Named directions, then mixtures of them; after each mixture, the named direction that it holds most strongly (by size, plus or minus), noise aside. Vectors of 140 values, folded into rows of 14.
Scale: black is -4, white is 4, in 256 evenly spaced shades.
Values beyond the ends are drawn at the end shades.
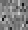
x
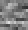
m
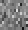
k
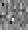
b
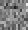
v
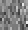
x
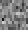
x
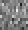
k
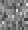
k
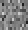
x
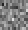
v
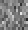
k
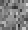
v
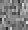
x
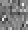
x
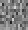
b
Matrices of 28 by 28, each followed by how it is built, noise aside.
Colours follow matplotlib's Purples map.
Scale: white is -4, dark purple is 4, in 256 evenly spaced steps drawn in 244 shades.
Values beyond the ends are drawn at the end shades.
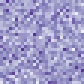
noise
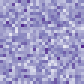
noise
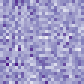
low rank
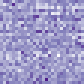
blocks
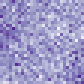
smooth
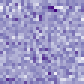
uneven rows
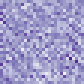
Toeplitz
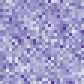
Toeplitz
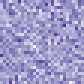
noise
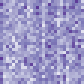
blocks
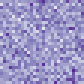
Toeplitz
